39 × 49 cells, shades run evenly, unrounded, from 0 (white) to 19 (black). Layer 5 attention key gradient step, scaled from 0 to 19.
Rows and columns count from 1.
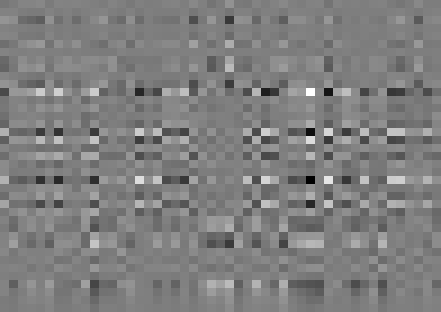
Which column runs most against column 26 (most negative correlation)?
27
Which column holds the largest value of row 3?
26
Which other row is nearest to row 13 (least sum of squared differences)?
15
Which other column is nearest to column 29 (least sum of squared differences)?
4
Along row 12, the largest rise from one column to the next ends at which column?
30
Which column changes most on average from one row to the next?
35
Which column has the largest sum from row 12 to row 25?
37
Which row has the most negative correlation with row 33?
34
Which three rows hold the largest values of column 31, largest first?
12, 20, 18
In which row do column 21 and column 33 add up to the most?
23
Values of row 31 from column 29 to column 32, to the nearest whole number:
13 10 9 14
